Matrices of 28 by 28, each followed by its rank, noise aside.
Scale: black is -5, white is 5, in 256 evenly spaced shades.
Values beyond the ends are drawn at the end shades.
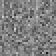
seven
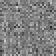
six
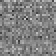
six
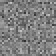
seven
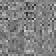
three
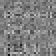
three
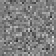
seven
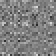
three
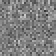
seven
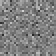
four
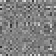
four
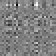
three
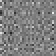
four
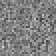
seven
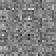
five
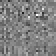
five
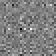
four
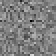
five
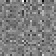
three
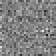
six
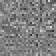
five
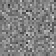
six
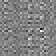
four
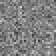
seven
